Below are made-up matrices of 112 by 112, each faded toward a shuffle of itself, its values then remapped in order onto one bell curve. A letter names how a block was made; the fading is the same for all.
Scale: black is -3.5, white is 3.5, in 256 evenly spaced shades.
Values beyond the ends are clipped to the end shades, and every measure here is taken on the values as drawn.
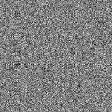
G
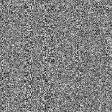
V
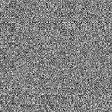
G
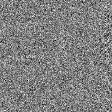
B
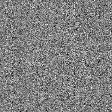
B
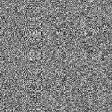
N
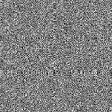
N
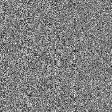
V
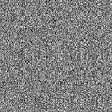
N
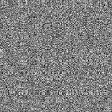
N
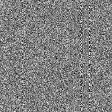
V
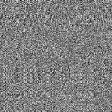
N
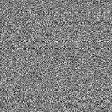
G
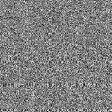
G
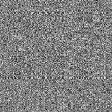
G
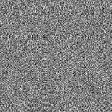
N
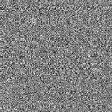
G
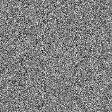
B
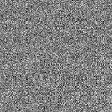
N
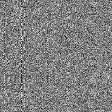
V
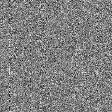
B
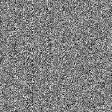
V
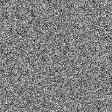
B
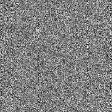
V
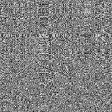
G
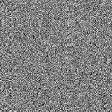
N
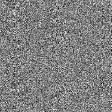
V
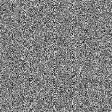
V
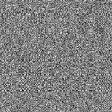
G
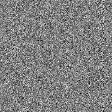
B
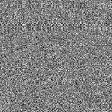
G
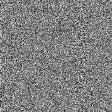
B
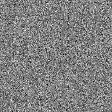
B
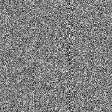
V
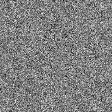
B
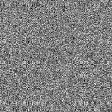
N
